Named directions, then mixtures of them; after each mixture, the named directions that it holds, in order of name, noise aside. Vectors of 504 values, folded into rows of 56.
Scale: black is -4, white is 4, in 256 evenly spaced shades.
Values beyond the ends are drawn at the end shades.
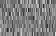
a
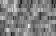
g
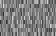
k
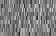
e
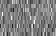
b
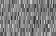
b, e.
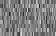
a, e.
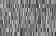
a, e.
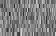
a, e.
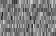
b, g.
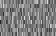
k.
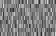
b, k.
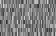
k.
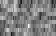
g.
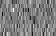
a, b.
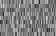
e, k.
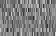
a.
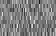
b, e.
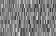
e.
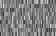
k.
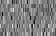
b.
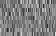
a.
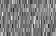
b, e.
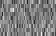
b, k.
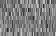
a.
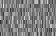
k.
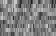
b, g.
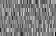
a, k.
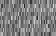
b, e.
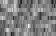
g.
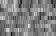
g.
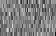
a, b.
